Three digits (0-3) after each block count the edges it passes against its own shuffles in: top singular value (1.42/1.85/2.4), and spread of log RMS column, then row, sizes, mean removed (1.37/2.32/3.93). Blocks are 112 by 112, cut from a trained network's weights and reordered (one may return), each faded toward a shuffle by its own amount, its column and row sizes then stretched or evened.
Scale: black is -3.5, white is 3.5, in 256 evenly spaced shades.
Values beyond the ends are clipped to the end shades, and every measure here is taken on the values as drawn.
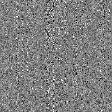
1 2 0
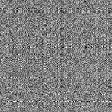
3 0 2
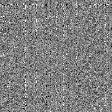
1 2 1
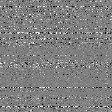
2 1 3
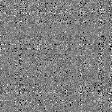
0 2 2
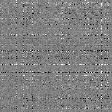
2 2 2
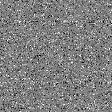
1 0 1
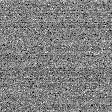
1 0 0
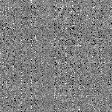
0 2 1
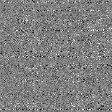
0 1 2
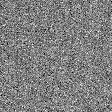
0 0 0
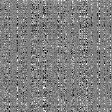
2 3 0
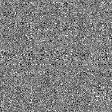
0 1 2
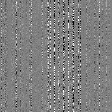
2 3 0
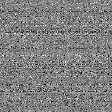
1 0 2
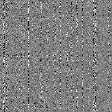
1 3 1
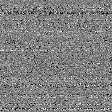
1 0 2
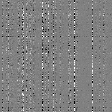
2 3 1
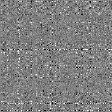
1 2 2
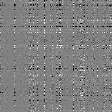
3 3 2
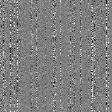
1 3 0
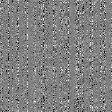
0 3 1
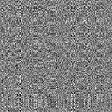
3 2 1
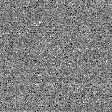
0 0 1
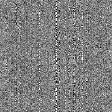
2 2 0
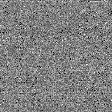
0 1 1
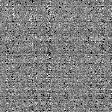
2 2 0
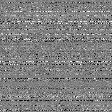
2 0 3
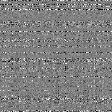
1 1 3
